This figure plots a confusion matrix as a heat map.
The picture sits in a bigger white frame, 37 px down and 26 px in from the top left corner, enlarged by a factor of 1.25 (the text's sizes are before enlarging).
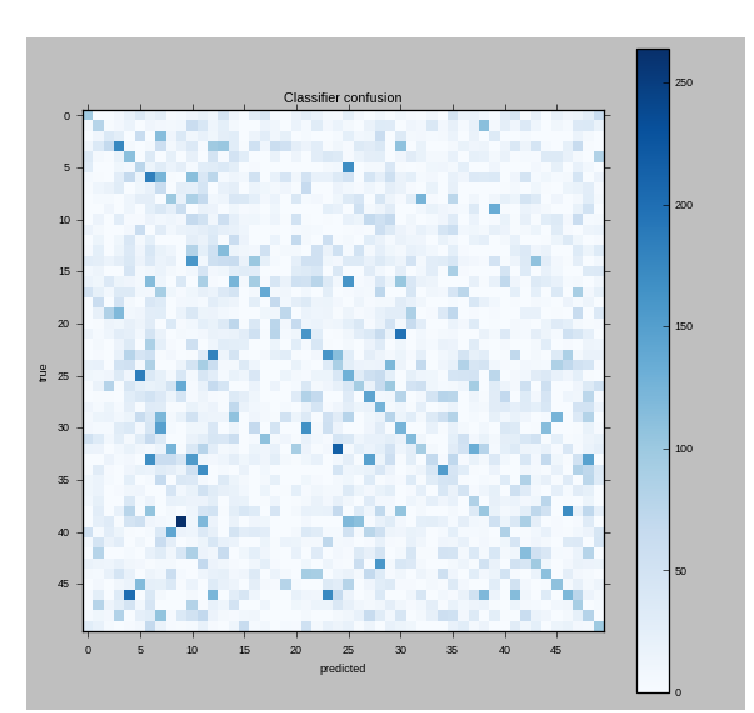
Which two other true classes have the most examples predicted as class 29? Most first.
24, 26
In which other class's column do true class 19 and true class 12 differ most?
3
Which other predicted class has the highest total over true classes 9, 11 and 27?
39
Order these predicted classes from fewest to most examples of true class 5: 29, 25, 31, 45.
31, 45, 29, 25
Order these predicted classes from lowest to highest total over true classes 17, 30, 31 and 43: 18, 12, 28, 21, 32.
32, 18, 12, 21, 28
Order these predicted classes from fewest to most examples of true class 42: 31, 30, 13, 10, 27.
30, 27, 31, 13, 10
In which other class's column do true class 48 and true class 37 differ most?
7
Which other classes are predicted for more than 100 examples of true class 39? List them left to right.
9, 11, 25, 26
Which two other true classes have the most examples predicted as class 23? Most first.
46, 41
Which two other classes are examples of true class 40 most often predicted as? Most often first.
8, 27
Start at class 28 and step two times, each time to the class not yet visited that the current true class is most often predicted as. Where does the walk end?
10
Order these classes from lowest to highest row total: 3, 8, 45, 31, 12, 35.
12, 35, 45, 8, 31, 3
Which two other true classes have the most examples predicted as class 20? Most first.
32, 12
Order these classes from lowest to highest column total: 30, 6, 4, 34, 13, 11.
34, 13, 30, 4, 11, 6
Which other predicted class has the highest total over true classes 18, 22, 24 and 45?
6
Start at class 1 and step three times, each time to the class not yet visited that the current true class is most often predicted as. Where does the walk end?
4
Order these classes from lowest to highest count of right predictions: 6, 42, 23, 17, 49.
49, 42, 17, 23, 6
